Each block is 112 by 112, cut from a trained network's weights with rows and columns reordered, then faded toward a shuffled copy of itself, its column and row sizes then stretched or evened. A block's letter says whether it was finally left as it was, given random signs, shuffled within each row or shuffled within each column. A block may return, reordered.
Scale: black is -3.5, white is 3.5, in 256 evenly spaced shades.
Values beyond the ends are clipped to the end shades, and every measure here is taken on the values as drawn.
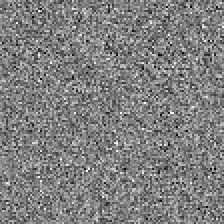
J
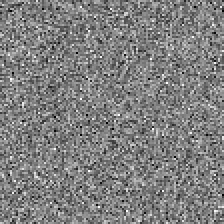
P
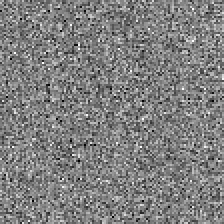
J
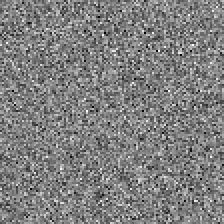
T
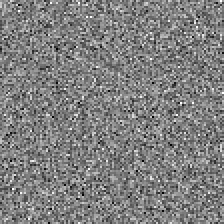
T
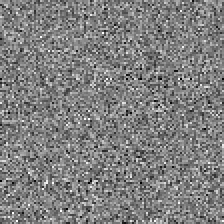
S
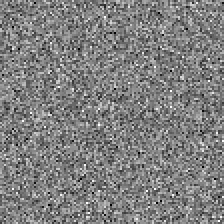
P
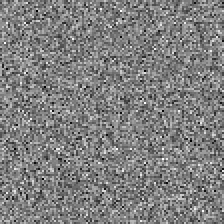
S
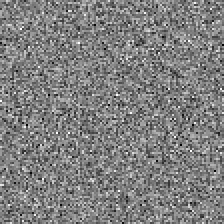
T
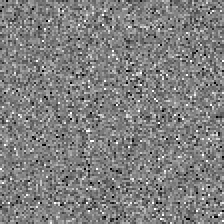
S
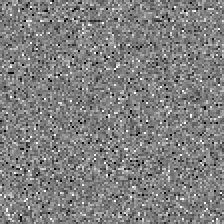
T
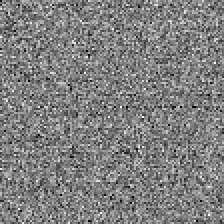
T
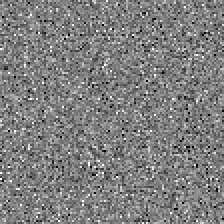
S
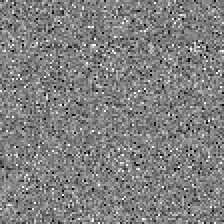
T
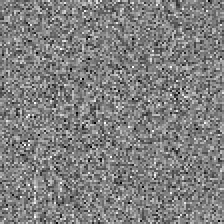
P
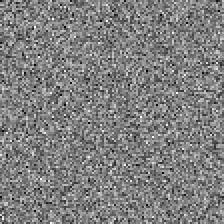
P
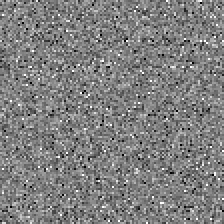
T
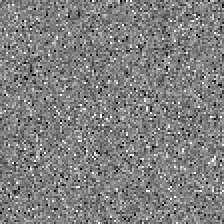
P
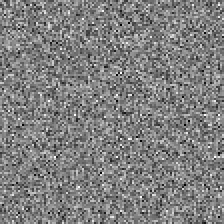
S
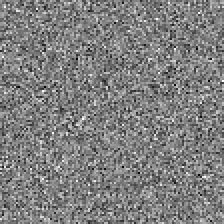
S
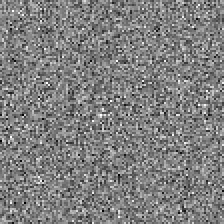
J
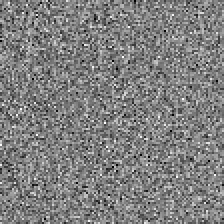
P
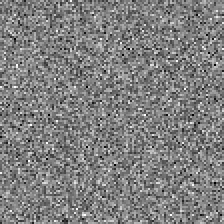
T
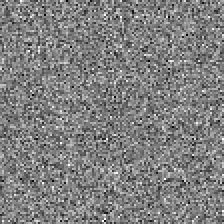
S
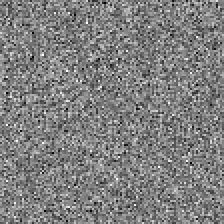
P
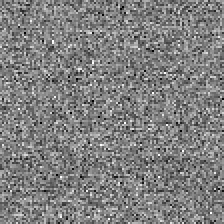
T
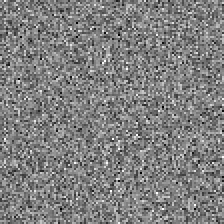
P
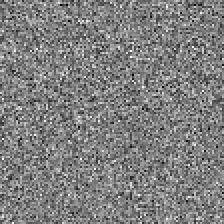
S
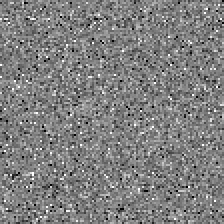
T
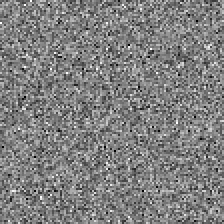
S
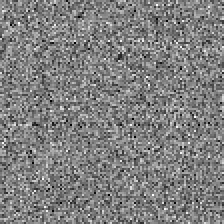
J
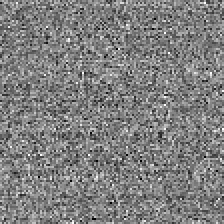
J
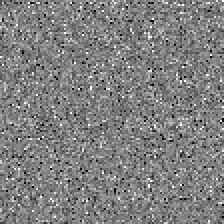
J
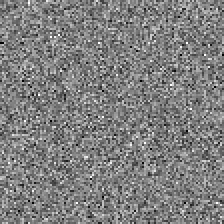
S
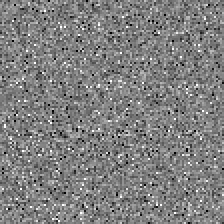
S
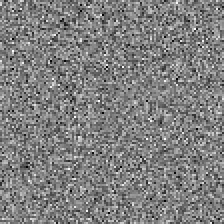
P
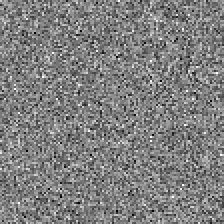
P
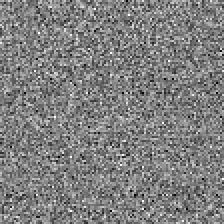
J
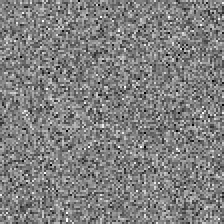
P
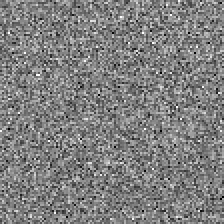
T
